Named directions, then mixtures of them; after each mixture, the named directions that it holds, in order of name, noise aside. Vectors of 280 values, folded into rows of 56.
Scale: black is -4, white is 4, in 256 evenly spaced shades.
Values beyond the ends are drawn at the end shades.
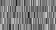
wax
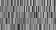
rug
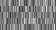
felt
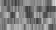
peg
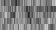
peg, wax.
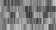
peg.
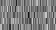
wax.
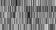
peg, wax.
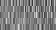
rug.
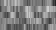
peg.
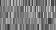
peg, rug.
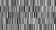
felt, rug.
